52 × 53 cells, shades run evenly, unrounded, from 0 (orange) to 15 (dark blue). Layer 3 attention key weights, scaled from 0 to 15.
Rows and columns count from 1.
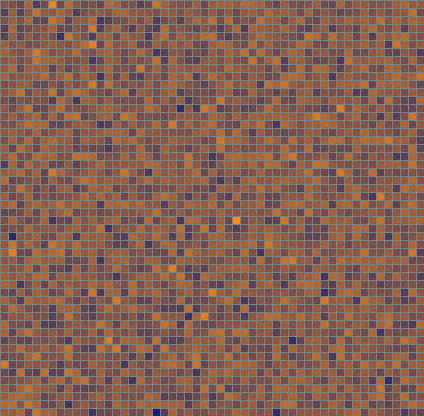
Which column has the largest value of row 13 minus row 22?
7
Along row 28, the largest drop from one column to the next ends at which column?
30
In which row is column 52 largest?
41
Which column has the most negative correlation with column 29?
26
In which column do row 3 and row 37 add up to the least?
27
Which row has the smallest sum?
18
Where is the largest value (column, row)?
20, 52
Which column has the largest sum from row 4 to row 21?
25
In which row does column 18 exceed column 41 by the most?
38
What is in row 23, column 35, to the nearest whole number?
6
